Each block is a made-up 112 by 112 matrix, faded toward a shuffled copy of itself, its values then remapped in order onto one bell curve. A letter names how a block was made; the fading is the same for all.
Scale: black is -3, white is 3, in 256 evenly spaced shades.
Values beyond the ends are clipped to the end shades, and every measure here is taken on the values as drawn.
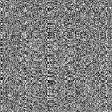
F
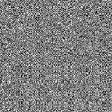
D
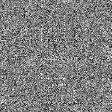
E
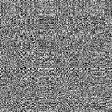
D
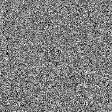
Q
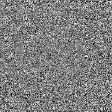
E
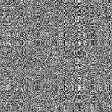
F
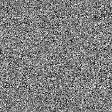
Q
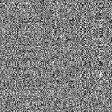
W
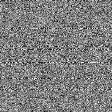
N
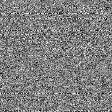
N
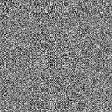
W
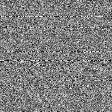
N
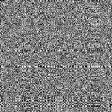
D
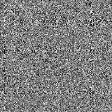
E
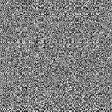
D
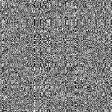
F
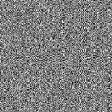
W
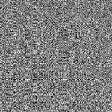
D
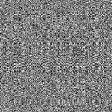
D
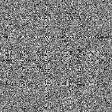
E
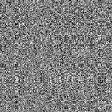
W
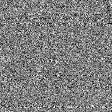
N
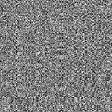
W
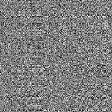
D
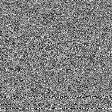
N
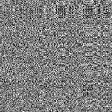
D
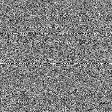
N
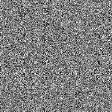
E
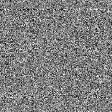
Q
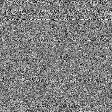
N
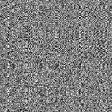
W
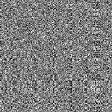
W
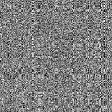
F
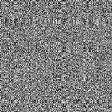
D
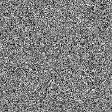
Q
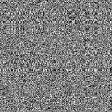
D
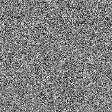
Q
